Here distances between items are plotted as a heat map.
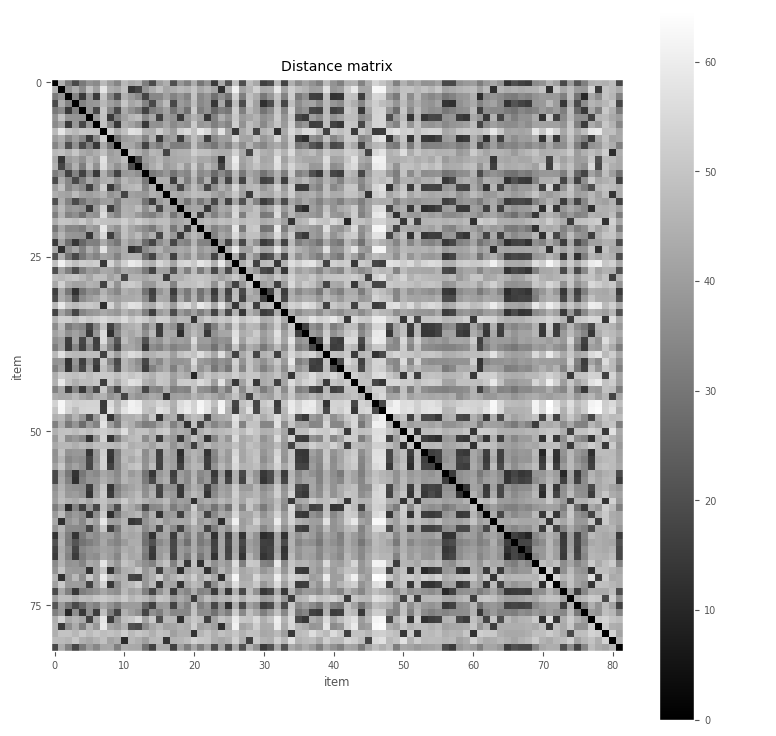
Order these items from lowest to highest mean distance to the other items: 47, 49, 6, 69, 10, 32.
6, 49, 69, 10, 32, 47
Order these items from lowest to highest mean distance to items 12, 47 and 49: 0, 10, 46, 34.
0, 46, 10, 34
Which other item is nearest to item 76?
2
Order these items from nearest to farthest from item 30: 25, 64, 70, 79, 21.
25, 21, 64, 70, 79
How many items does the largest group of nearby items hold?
19
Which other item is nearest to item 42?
20
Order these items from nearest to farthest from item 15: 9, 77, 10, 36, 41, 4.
36, 77, 9, 4, 41, 10
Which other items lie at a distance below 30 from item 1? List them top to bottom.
11, 12, 24, 63, 71, 78
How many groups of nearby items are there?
8
